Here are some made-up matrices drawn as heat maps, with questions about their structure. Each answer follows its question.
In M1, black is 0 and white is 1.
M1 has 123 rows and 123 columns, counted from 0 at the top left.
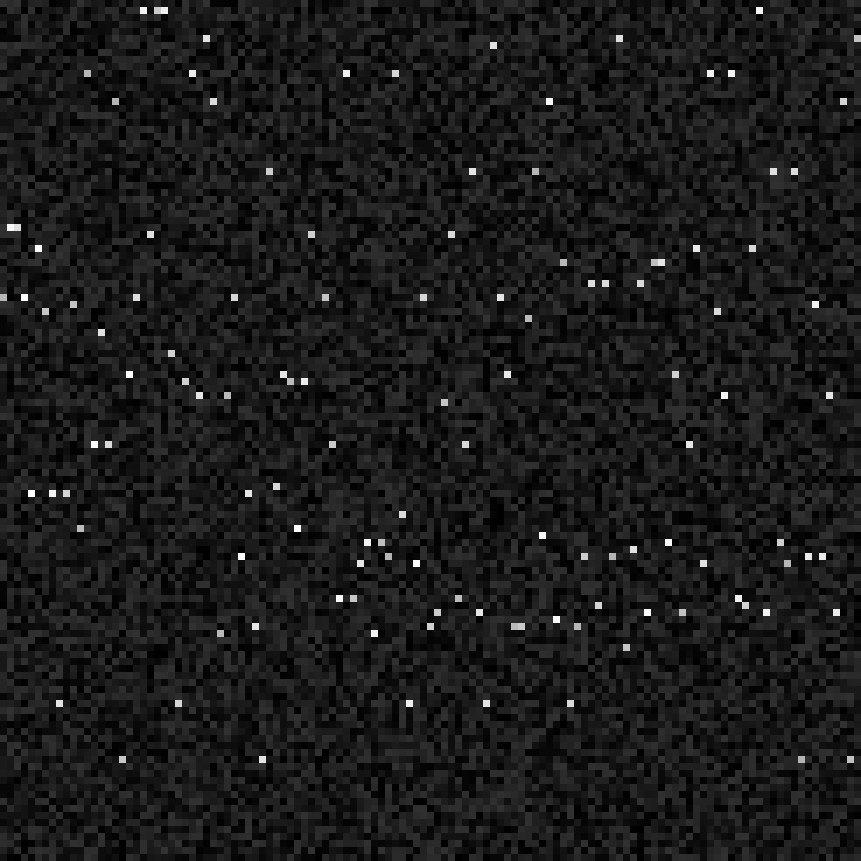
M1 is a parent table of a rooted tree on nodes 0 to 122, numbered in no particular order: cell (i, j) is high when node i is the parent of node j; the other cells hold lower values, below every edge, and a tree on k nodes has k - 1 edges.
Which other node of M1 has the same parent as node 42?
11
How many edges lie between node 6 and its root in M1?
5
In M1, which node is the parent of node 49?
10
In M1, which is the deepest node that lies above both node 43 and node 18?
53
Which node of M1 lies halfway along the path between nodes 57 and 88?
92
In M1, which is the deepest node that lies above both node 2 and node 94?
32
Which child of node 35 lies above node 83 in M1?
5
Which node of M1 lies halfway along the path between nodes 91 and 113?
85
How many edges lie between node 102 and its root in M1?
5
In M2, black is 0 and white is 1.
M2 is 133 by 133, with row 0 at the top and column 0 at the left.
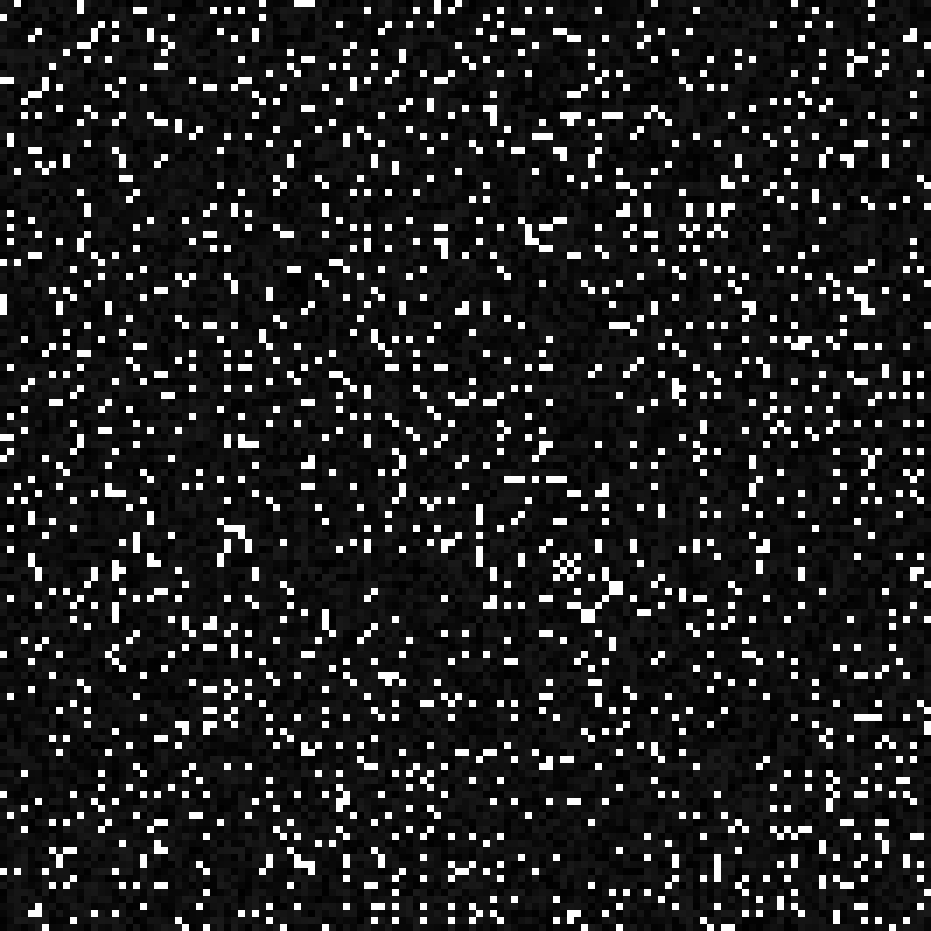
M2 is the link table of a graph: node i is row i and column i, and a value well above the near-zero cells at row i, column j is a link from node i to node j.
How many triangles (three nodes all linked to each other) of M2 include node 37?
4
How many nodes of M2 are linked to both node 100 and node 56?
8
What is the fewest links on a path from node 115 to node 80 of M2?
3
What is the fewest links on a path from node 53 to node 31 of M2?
2
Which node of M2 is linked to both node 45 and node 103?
node 25
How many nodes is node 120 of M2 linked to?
8
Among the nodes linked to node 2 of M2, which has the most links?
node 69
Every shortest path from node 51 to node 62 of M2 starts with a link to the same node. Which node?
node 39
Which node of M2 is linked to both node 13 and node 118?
node 114
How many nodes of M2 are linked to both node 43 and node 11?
2
